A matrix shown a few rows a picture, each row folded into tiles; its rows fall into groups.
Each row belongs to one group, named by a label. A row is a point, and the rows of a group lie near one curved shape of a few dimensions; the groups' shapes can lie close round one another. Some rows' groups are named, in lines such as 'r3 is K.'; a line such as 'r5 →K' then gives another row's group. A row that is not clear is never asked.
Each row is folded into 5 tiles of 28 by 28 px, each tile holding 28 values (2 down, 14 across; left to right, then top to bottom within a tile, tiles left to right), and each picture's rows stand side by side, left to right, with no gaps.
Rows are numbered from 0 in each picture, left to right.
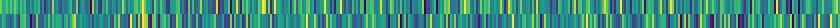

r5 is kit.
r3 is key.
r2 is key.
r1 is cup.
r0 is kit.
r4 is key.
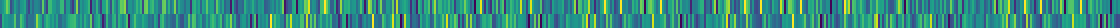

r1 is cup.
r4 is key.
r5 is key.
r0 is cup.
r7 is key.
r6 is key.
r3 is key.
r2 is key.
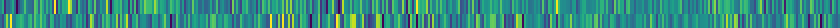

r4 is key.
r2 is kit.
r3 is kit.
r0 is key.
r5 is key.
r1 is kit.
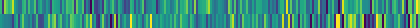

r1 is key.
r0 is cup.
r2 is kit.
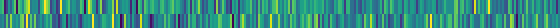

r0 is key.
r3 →key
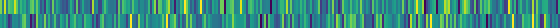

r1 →key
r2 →kit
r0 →kit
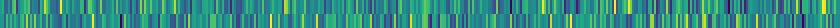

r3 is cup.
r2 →cup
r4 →key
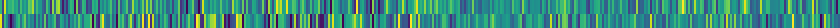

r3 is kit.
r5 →key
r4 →cup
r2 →kit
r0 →kit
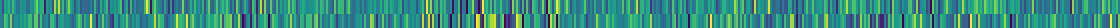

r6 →kit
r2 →key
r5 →key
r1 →cup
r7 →kit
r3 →kit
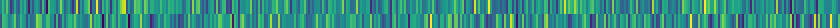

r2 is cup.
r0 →cup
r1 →kit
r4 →kit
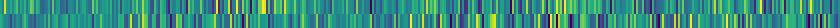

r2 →cup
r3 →kit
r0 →kit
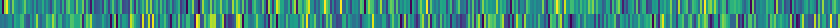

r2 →key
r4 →kit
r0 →cup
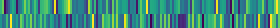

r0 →key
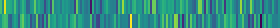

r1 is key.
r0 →cup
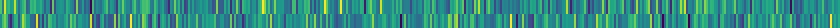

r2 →key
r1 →cup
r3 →key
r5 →cup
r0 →cup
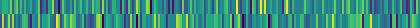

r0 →kit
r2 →cup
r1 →cup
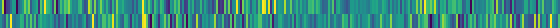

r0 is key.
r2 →kit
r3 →cup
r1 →cup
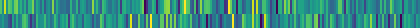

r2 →key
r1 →key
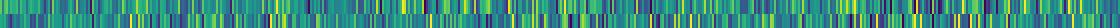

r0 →kit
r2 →cup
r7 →key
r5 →kit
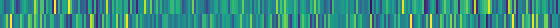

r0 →key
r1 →kit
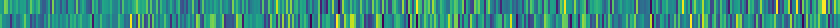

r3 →key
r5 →cup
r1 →kit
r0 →kit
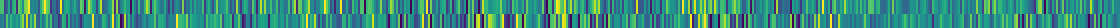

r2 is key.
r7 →key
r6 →kit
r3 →kit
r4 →cup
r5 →cup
